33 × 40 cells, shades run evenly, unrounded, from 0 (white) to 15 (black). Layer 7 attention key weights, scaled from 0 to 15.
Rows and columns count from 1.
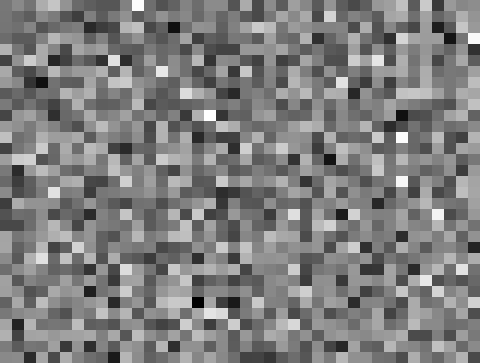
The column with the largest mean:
20
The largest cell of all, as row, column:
28, 17
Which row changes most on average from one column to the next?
6
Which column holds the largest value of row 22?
34
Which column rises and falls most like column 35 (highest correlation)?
16
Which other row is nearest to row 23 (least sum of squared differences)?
5
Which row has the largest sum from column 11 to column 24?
18
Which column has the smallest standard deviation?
13
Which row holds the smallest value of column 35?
9
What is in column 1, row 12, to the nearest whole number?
6
